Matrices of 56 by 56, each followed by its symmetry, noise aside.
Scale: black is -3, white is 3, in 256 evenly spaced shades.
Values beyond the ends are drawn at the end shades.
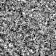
symmetric across the other diagonal.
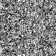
mirrored top to bottom.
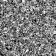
symmetric across the other diagonal.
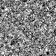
symmetric across the other diagonal.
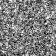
no symmetry.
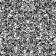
mirrored left to right.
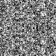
mirrored top to bottom.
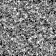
same after a half turn.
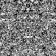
mirrored left to right.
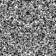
mirrored left to right.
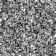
same after a half turn.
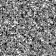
antisymmetric.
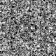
mirrored top to bottom.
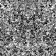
mirrored left to right.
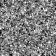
no symmetry.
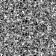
mirrored top to bottom.
